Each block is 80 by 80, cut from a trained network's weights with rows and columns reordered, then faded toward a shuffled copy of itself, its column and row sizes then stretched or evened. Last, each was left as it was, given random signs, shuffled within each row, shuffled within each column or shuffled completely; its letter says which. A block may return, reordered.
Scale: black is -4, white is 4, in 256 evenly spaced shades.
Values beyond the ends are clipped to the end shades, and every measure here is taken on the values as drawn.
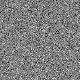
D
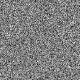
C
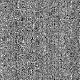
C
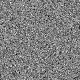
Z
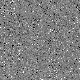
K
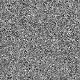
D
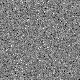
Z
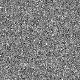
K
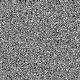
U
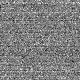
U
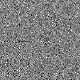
C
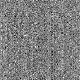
C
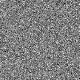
K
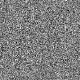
D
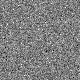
Z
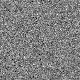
Z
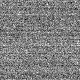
C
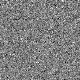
U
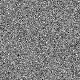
K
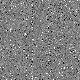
K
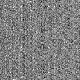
C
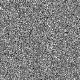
K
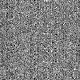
C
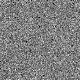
D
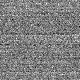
U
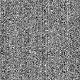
C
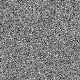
U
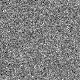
K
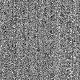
K
